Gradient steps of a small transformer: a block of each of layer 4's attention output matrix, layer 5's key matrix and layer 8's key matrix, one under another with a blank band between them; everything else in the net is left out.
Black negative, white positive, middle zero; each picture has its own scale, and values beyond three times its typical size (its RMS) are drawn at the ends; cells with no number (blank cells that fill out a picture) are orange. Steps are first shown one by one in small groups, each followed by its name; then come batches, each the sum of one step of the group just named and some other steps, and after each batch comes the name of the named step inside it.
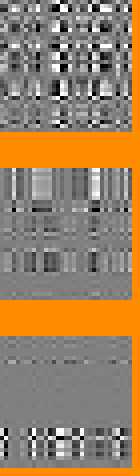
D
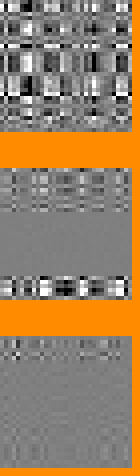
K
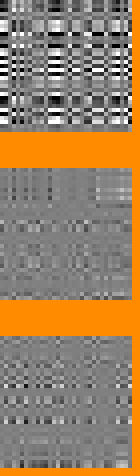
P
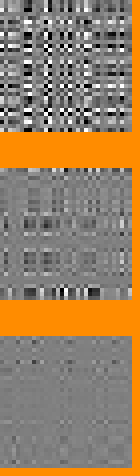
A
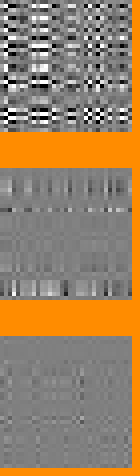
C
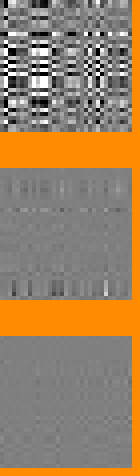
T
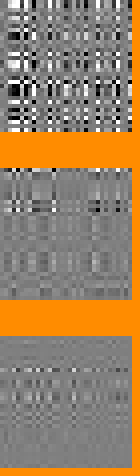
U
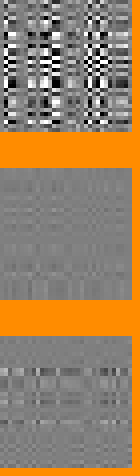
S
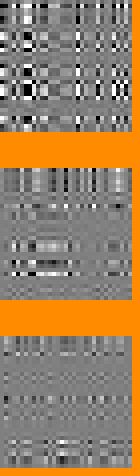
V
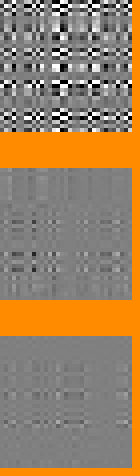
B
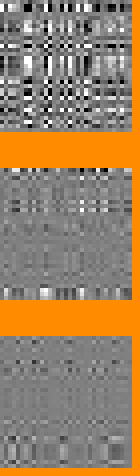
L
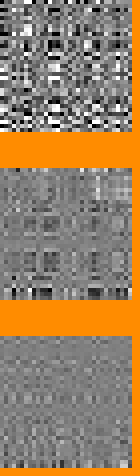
P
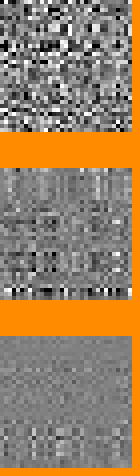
D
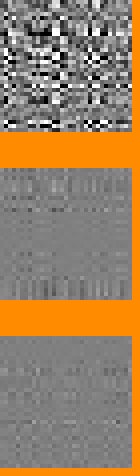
T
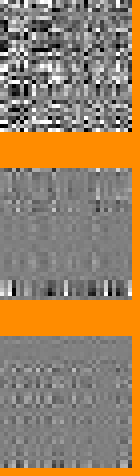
U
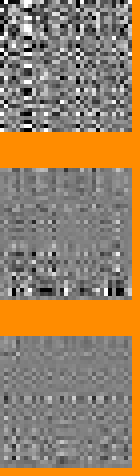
V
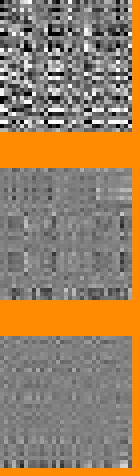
P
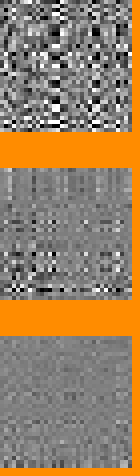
B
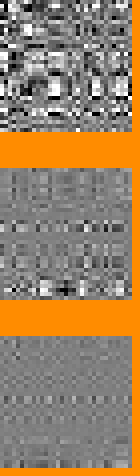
K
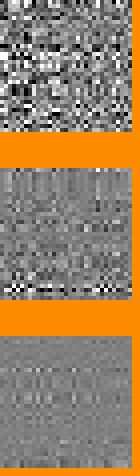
U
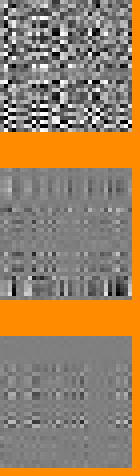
C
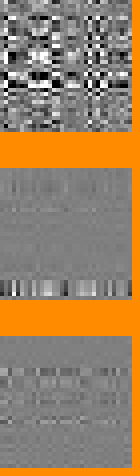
S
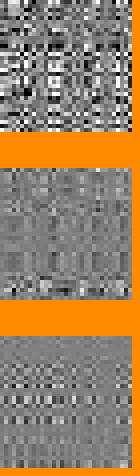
P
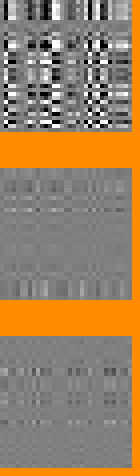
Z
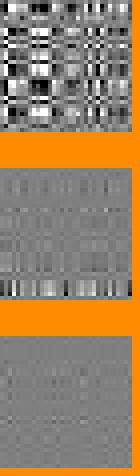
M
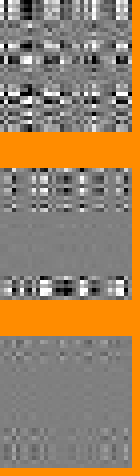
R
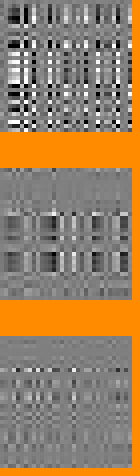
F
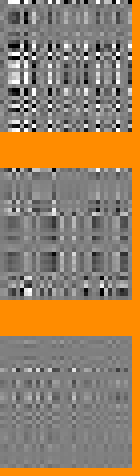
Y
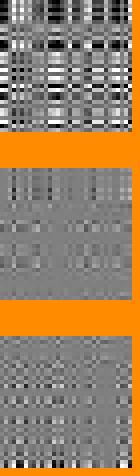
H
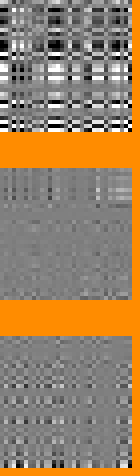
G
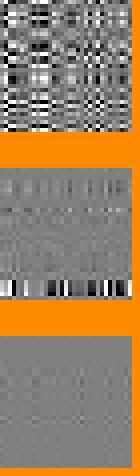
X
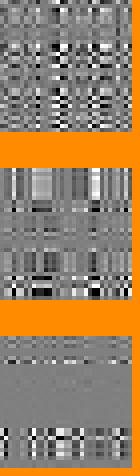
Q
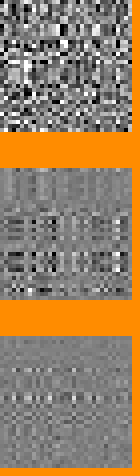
F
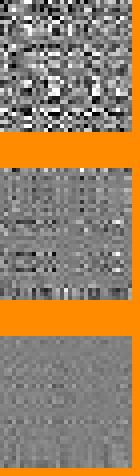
M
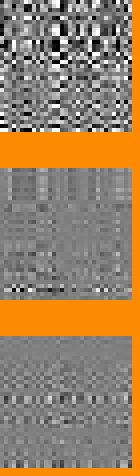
G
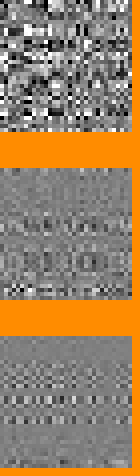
M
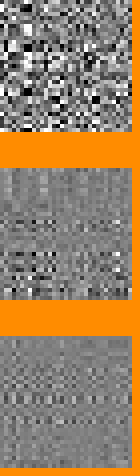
R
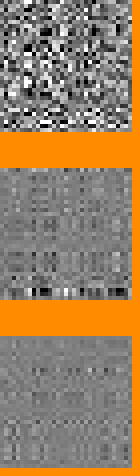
Z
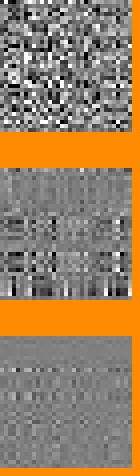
F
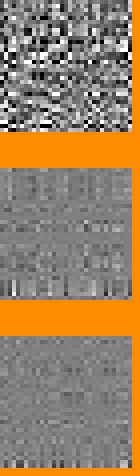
Z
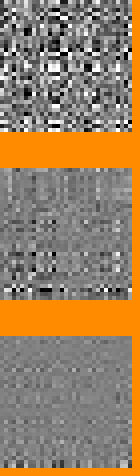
G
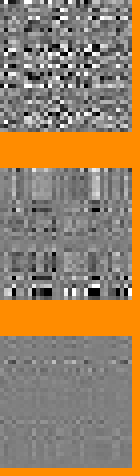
Q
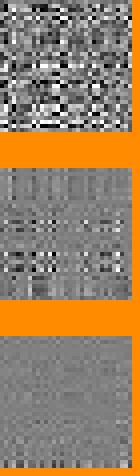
M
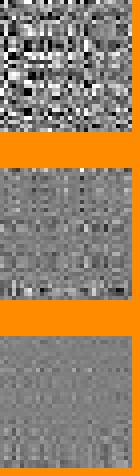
Y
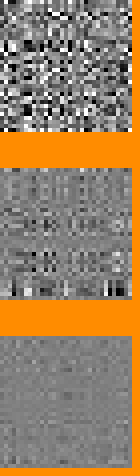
X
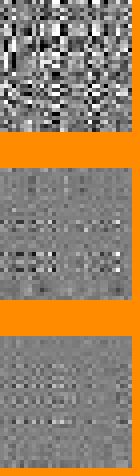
Z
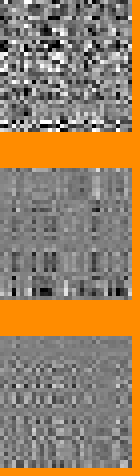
H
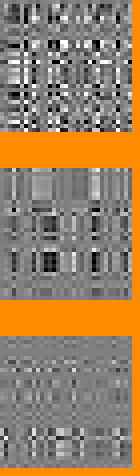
F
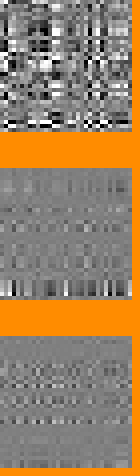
Z
